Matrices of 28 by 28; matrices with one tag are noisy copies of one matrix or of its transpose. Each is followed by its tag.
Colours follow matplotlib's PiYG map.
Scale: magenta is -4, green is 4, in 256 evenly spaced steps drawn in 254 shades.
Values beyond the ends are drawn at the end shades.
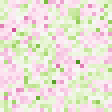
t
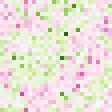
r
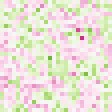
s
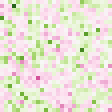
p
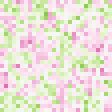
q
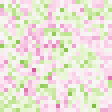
q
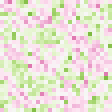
p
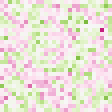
p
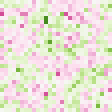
t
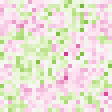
r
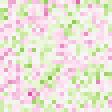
t
